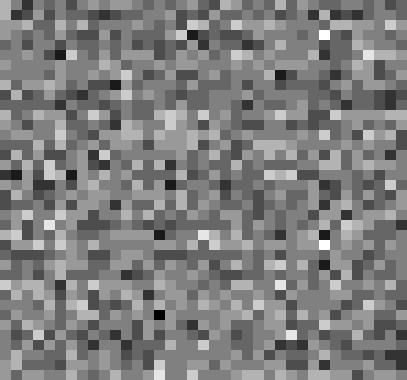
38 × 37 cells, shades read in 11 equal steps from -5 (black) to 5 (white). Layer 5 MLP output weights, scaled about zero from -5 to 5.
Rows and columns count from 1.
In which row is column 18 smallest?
4
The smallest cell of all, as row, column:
32, 15
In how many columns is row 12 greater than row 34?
26
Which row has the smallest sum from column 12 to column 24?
5
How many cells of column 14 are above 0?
9
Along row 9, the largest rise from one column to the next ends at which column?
12
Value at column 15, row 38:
4
